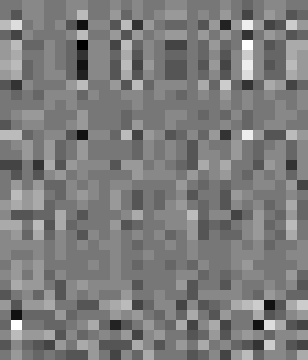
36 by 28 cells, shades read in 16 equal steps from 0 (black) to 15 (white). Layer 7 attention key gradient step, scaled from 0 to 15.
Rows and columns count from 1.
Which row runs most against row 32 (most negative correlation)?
33
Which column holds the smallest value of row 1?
23
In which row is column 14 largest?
36
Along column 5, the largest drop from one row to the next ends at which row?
35
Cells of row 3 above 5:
20
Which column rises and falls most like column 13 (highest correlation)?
21
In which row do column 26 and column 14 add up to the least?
31
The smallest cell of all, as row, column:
5, 8
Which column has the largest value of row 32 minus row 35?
24
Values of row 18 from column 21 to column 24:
9 7 6 8
